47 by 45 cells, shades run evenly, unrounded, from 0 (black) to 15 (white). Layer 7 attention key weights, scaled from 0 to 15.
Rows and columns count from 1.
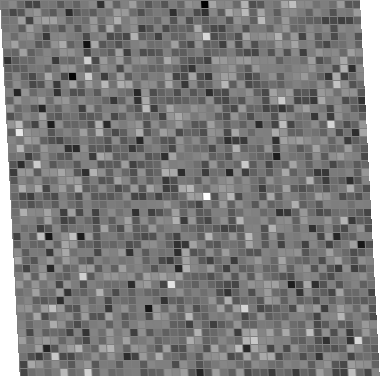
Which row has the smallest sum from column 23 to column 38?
47
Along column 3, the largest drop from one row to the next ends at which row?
45
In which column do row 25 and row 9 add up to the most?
25
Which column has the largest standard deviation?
9
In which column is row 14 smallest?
5
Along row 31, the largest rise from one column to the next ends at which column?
23
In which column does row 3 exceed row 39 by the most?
17
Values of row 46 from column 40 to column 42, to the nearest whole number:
5 4 9
